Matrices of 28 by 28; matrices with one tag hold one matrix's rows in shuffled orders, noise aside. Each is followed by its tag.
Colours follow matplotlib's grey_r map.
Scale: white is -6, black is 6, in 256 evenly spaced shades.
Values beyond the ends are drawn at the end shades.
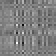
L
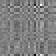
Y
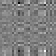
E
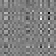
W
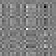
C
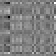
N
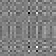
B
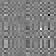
W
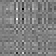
L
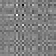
L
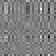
W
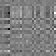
N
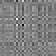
L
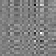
Y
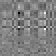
E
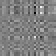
Y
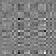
E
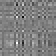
L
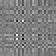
L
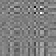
Y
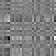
N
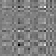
E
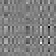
W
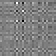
L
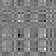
E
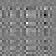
C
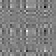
C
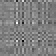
L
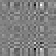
Y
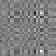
Y
